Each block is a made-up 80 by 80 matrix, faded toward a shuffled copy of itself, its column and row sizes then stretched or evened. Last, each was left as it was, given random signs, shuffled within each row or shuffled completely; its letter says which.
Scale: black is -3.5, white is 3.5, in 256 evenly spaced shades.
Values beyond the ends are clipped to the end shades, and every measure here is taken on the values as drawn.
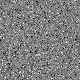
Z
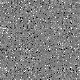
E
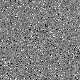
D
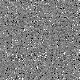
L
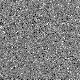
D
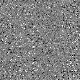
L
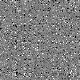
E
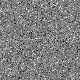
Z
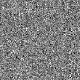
E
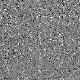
E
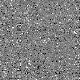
E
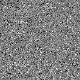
L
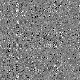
E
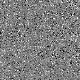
L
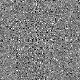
E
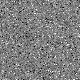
D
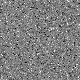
Z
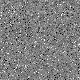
Z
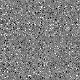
E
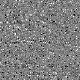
E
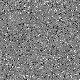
D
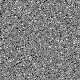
Z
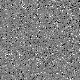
L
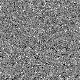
D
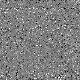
L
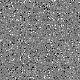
E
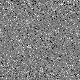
D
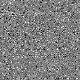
E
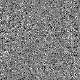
L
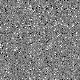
L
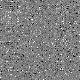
E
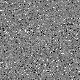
D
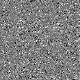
L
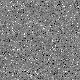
D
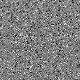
L
